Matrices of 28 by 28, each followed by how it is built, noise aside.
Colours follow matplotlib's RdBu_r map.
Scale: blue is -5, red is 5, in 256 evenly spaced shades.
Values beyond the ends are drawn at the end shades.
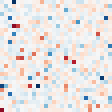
sparse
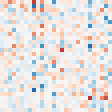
uneven columns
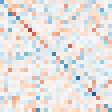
diagonal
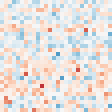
blocks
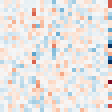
uneven columns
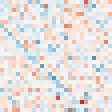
Toeplitz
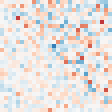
upper triangular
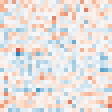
blocks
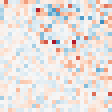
upper triangular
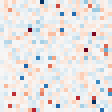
sparse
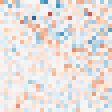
upper triangular
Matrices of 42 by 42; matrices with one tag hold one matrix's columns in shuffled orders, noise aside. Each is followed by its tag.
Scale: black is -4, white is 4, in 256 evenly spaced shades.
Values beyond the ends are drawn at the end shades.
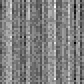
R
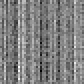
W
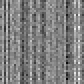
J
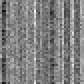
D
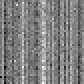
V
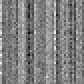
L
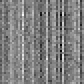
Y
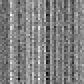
J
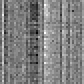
L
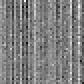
R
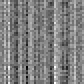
V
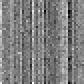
D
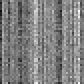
D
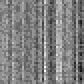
W
